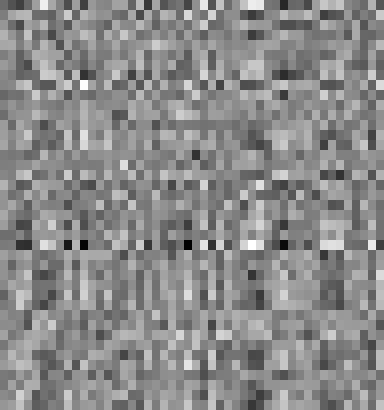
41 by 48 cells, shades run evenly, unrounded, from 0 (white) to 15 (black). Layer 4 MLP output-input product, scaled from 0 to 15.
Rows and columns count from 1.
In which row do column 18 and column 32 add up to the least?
25
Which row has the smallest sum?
34
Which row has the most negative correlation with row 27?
24
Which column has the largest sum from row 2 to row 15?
47
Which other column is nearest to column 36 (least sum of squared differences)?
9
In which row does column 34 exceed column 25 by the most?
35
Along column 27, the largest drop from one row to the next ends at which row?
2
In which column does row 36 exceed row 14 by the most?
11
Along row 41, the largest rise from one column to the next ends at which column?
28
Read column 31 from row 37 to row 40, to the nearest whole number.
8 5 8 8
